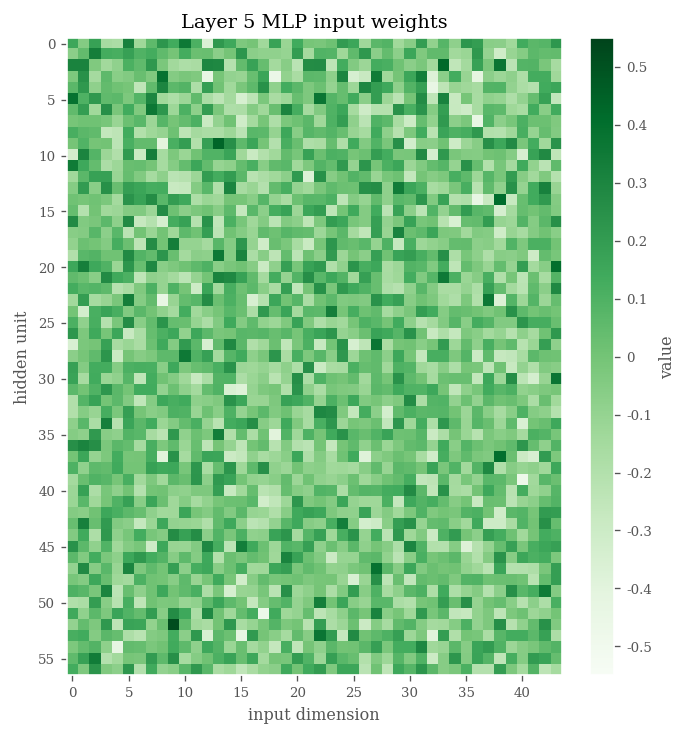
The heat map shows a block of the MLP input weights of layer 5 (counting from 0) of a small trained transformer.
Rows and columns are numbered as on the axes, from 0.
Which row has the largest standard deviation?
3
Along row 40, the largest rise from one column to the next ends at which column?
33
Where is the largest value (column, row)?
9, 52
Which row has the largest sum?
0
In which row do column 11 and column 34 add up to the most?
44
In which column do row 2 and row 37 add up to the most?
38
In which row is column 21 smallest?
12
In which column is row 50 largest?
22
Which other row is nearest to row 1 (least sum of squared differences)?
42
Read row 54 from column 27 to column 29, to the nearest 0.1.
0.2 0 0.1
